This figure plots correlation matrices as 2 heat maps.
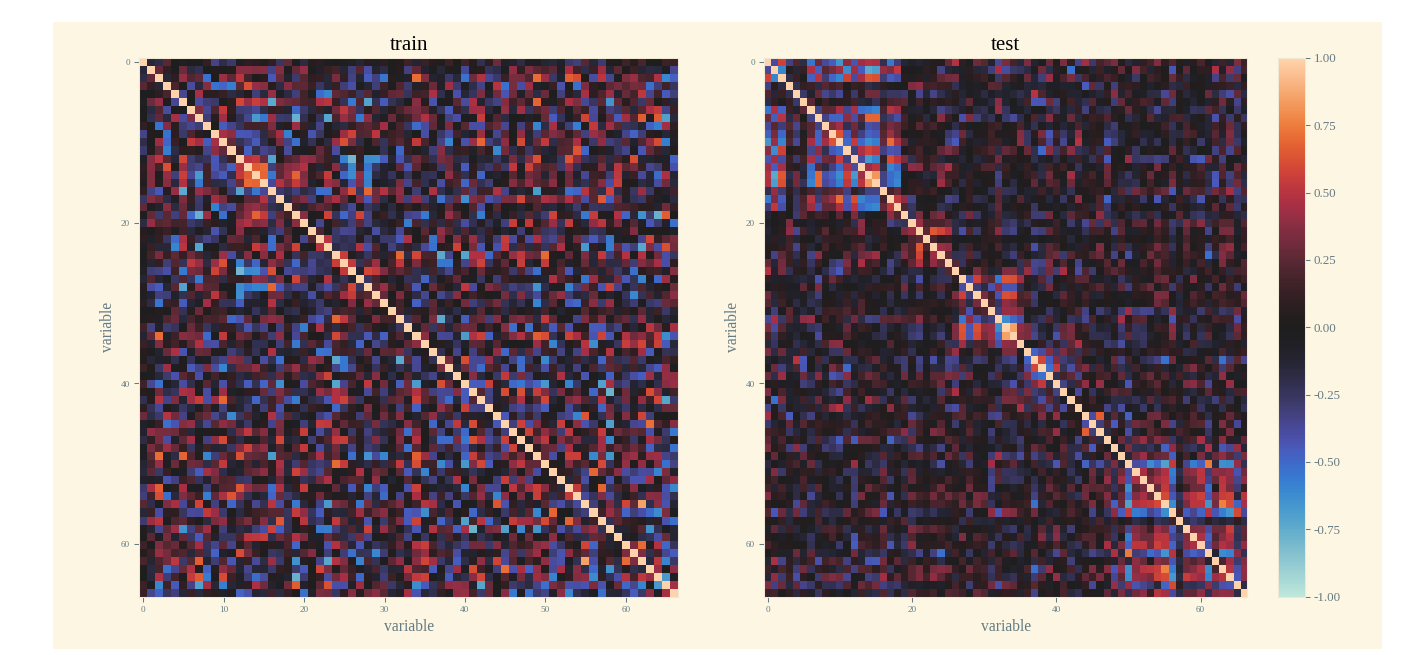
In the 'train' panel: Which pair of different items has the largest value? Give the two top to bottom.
55, 62
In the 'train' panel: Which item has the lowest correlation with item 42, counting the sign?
65
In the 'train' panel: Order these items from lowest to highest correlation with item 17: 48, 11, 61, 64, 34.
61, 64, 11, 48, 34
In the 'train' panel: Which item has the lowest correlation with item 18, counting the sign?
9
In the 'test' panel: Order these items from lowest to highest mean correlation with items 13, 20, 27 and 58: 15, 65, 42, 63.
42, 65, 15, 63
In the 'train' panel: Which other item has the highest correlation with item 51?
56
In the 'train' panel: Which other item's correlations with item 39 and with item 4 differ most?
23
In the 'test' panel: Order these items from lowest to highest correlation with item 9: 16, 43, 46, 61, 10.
61, 46, 16, 43, 10
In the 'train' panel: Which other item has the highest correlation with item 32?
24
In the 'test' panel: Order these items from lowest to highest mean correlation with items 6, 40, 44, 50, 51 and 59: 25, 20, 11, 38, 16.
11, 25, 20, 16, 38
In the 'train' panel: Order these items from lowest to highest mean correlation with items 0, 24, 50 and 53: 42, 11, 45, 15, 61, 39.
11, 39, 45, 61, 15, 42
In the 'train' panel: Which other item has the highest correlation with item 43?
40
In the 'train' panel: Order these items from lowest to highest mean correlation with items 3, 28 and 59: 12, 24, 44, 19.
12, 24, 19, 44
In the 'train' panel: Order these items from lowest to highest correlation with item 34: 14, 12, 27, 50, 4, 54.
27, 14, 4, 12, 54, 50
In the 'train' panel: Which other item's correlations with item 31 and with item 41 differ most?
58
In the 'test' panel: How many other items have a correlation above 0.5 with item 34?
3
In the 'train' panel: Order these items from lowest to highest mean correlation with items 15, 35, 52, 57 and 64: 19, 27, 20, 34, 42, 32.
19, 27, 20, 32, 42, 34
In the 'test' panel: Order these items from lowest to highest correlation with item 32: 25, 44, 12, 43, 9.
44, 43, 9, 25, 12
